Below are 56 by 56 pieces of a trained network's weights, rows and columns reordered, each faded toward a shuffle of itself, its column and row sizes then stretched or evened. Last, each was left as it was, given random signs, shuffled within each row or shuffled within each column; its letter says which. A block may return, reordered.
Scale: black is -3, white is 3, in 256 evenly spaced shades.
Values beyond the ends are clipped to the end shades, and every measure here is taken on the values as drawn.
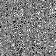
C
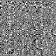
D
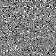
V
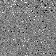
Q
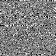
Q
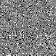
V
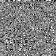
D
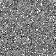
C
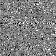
Q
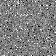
Q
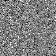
C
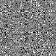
D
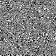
Q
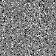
C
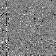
V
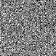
V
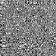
D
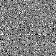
V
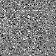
V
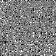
V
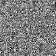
V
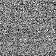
Q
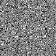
V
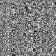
D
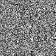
V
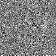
V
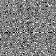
D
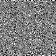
V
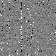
C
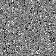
C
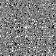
V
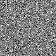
C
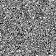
Q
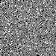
C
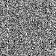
C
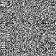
D
